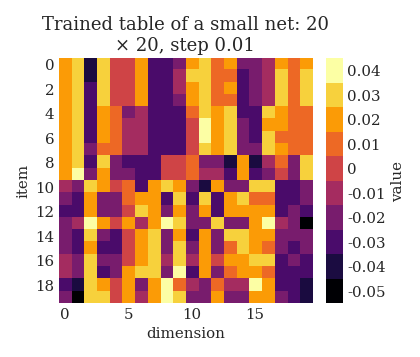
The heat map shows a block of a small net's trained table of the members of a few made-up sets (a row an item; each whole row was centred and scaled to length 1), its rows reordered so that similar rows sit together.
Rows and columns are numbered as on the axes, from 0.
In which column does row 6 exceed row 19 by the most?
1
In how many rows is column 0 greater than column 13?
5
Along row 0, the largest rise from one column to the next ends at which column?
3
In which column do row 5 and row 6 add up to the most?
11
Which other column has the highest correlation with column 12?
4
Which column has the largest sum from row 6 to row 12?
16
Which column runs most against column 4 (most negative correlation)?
14
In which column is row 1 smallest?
2
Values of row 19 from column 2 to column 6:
0.03 0.03 0 0.02 -0.01
